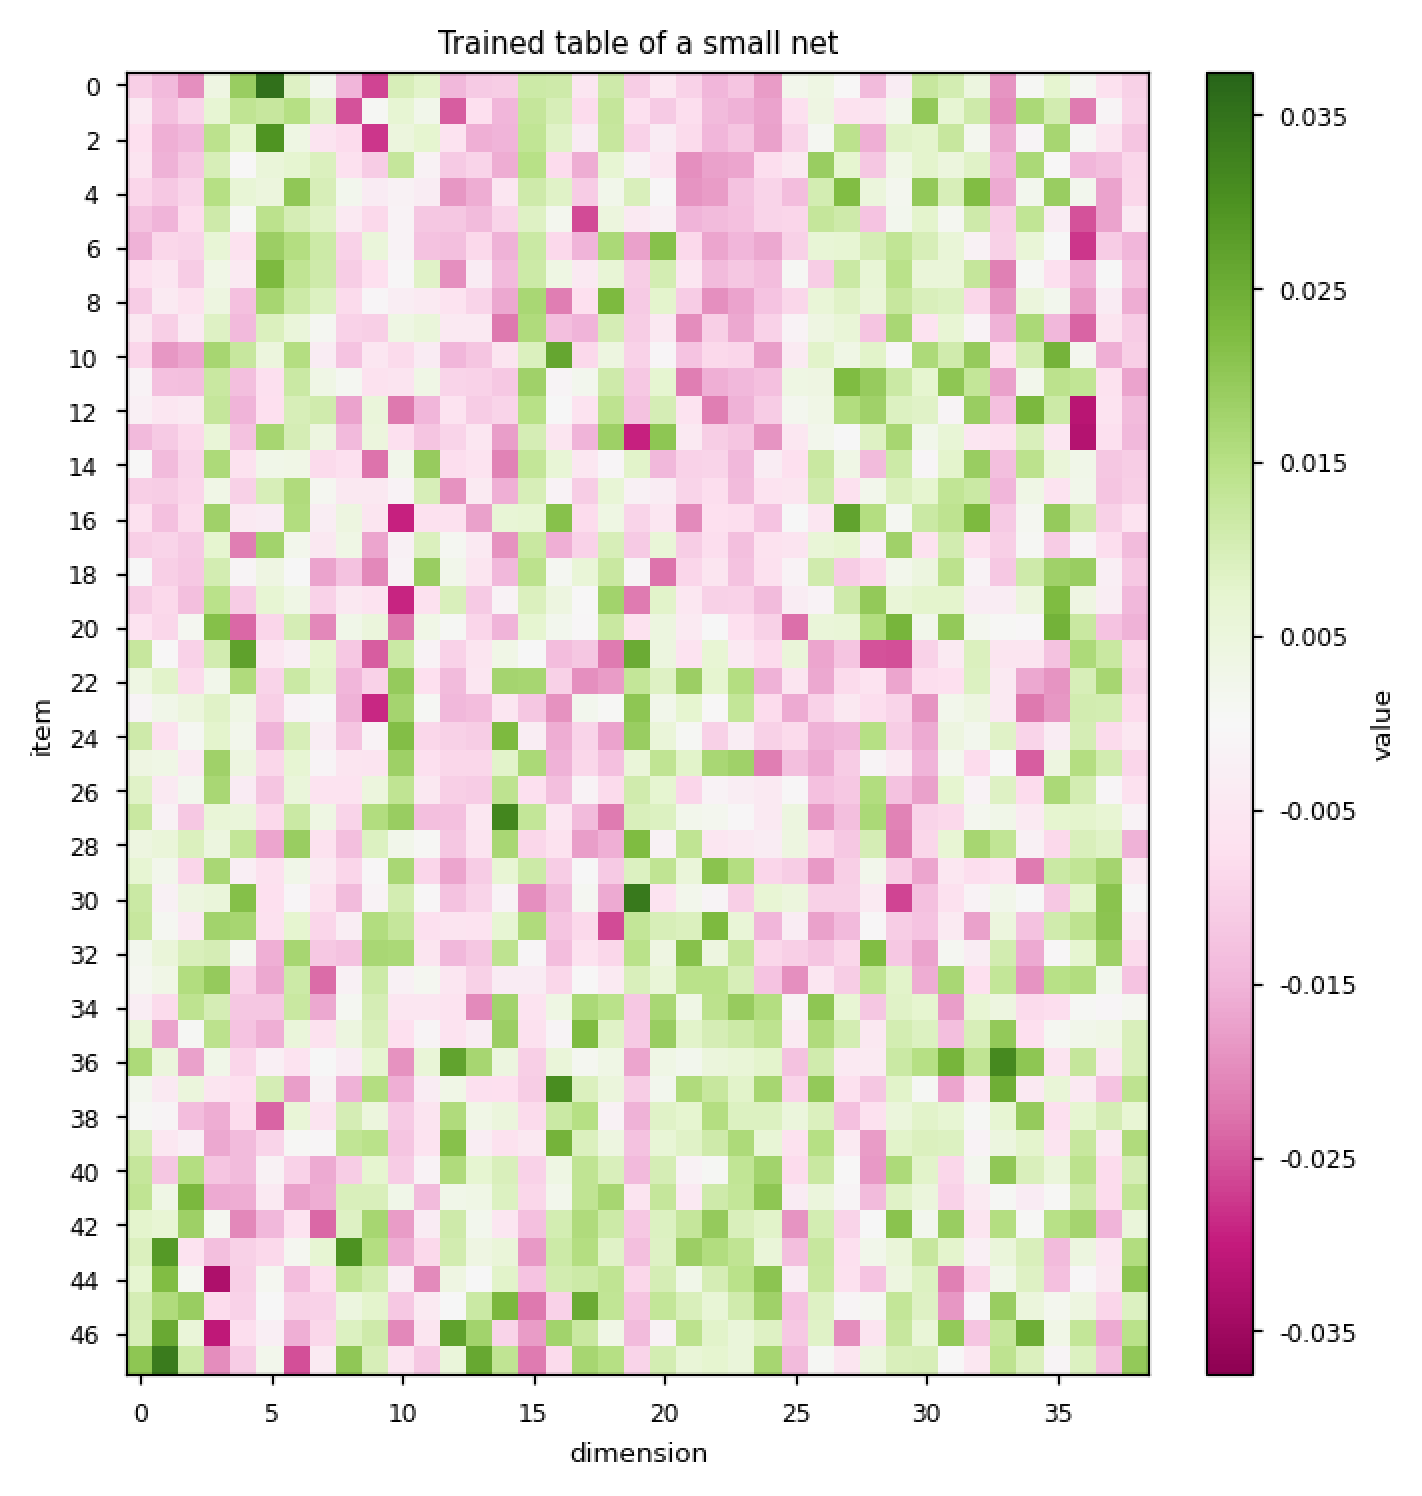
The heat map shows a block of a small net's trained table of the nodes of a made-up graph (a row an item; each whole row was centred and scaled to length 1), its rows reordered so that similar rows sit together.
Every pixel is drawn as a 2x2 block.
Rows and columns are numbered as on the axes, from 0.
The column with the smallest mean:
25
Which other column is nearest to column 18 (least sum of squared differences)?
29
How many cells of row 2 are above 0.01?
7
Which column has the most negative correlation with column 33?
15
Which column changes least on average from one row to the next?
38
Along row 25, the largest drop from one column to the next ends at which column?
24
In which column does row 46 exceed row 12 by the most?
36
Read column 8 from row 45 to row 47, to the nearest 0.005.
0.005 0.01 0.02
